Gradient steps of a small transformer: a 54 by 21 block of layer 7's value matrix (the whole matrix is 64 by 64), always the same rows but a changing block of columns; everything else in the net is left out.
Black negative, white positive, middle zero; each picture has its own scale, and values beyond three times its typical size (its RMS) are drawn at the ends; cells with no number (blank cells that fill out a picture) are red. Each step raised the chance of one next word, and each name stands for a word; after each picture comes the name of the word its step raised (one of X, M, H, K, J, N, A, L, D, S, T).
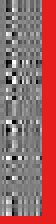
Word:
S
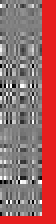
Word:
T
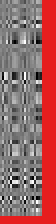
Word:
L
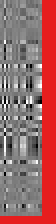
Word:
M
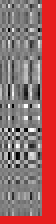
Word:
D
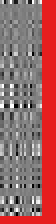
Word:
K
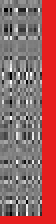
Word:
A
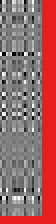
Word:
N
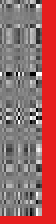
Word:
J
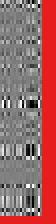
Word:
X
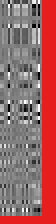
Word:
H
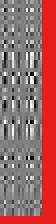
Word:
S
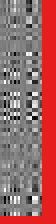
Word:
N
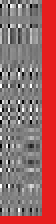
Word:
H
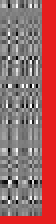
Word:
T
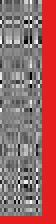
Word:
L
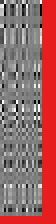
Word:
H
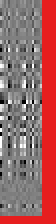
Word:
M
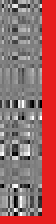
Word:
X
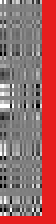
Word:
K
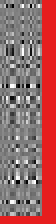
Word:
T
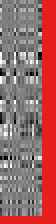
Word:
S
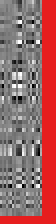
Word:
L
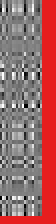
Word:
A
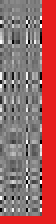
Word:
L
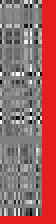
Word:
J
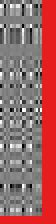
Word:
H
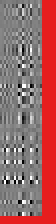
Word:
T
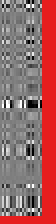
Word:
X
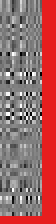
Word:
N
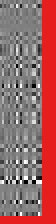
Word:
T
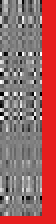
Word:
N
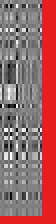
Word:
D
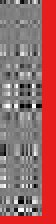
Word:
K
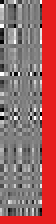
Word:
J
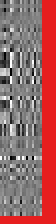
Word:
S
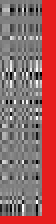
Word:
A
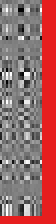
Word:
A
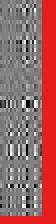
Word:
X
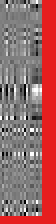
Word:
D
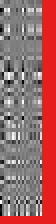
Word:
A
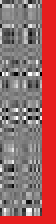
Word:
J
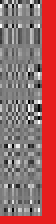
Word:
H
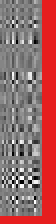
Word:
L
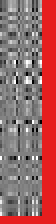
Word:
S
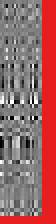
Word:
M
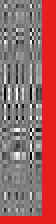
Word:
D
